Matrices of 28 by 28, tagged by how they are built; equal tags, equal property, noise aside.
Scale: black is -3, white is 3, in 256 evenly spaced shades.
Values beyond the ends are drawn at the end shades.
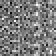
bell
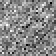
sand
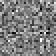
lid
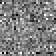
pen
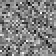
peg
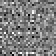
lid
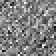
sand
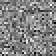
bell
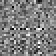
lid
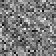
peg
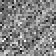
sand
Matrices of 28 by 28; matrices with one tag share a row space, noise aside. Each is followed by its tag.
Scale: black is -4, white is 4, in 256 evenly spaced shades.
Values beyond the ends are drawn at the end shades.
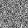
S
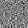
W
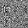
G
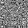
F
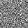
S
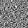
W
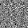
W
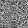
F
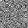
G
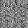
W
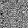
F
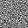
S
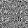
S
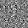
W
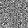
S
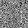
S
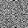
W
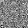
F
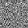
G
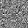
F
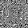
S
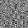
W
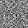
W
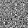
W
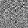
W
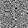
W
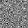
G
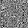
F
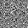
W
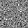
S
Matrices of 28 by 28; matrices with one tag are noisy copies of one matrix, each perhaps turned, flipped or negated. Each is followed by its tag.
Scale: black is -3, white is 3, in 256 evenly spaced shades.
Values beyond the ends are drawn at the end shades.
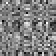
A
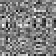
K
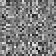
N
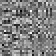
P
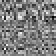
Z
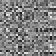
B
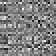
B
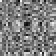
A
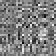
P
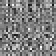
B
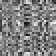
A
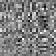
P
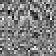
Z
